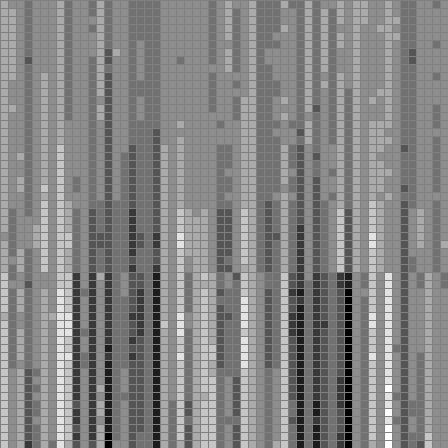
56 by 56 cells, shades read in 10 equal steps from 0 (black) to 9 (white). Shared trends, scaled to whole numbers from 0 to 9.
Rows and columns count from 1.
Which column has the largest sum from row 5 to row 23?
8
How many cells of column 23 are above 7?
6
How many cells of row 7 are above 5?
11
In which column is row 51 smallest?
44
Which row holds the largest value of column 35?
56
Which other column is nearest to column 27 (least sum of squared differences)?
54
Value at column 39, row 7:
6
